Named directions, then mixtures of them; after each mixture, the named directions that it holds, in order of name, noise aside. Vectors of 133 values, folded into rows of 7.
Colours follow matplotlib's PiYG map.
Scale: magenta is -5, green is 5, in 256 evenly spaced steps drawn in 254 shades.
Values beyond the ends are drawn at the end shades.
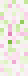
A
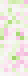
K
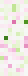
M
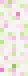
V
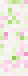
K.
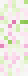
A, M.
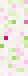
K, M.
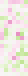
K.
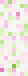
V.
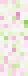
M, V.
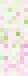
K, M.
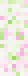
K.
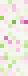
A, M.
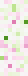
M.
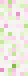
V.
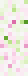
A, M.
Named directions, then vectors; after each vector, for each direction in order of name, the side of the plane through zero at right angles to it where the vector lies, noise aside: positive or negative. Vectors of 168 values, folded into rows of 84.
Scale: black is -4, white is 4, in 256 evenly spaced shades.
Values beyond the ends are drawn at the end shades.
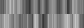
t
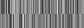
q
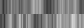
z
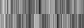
negative, positive, negative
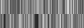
negative, negative, positive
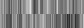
positive, negative, negative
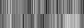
negative, positive, positive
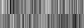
negative, negative, negative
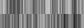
negative, negative, negative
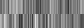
positive, positive, negative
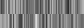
positive, positive, negative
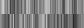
negative, negative, negative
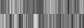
positive, positive, negative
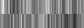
negative, negative, negative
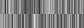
negative, positive, negative
